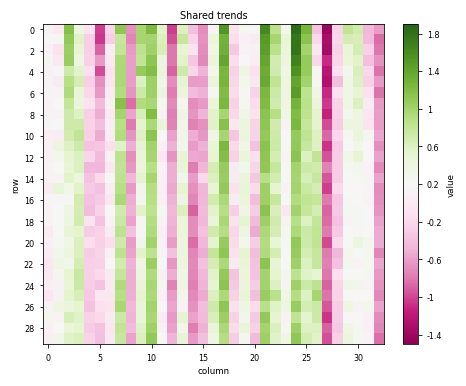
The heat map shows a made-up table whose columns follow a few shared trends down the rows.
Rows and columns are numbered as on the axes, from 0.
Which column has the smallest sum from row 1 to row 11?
27
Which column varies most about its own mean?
26
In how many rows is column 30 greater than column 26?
8
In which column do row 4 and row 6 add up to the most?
24
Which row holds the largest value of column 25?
0
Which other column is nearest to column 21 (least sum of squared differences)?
17
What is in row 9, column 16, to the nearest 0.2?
0.6
